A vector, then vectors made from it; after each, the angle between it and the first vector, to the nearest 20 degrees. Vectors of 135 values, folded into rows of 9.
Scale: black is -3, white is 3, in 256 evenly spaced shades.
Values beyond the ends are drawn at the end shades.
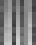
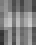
40 degrees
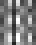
40 degrees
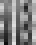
140 degrees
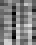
40 degrees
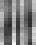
160 degrees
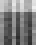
140 degrees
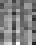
40 degrees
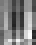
40 degrees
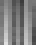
40 degrees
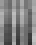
160 degrees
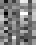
120 degrees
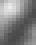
100 degrees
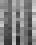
160 degrees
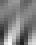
80 degrees
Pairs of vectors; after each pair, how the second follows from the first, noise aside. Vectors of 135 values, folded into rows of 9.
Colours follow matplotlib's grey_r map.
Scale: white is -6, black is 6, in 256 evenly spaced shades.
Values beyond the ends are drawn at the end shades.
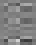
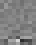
partly zeroed.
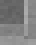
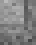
negated.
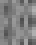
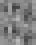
wrapped around.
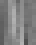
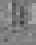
reversed, negated, partly zeroed.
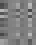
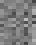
wrapped around, negated.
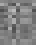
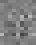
reversed, negated, partly zeroed.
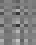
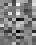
reversed, scaled up.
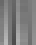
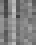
wrapped around, negated.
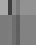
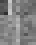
negated.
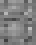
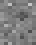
reversed, negated, partly zeroed.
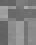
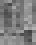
wrapped around, negated.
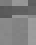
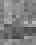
wrapped around.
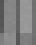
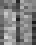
reversed, scaled up.
